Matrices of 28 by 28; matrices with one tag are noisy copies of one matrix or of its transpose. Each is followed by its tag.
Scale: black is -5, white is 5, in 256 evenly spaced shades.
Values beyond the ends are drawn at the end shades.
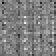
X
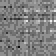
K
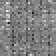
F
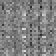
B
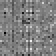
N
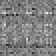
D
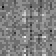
B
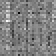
F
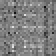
D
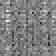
F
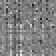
K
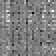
F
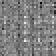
X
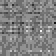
N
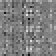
N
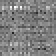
F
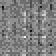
B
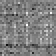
D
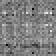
D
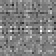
N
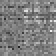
K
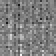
K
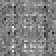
D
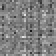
B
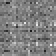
B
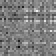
K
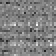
B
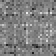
D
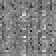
B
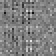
N
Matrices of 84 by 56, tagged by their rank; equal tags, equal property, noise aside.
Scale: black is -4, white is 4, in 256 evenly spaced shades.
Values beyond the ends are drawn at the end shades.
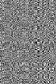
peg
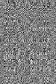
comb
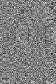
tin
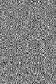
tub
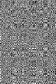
comb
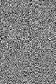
tin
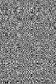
tin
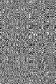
tin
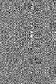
tub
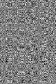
tub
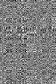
comb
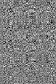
tin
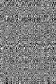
tub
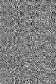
tub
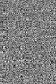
tin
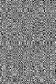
tub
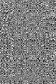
tub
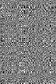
tub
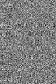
tin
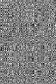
tub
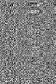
tin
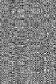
comb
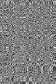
peg
